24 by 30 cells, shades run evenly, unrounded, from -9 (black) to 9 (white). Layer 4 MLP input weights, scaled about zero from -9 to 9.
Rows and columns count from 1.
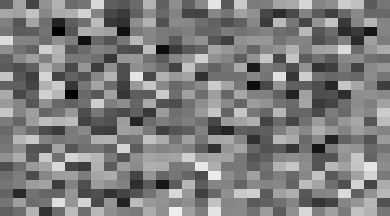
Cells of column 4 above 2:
9
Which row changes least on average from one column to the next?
15
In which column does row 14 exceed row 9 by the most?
5
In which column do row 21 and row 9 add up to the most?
24
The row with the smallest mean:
4
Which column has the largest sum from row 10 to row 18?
28
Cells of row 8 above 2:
3
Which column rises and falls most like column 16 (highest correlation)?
23
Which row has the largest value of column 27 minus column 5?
22
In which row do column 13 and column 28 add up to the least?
6
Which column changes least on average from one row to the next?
21
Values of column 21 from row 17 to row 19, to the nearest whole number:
-3 -2 -1
